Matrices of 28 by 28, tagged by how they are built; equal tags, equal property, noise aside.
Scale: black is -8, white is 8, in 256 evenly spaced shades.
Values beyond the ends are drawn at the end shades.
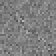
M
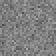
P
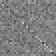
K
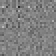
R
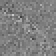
M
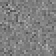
M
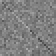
K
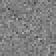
K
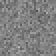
P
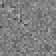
M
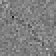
M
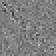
M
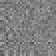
R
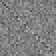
K
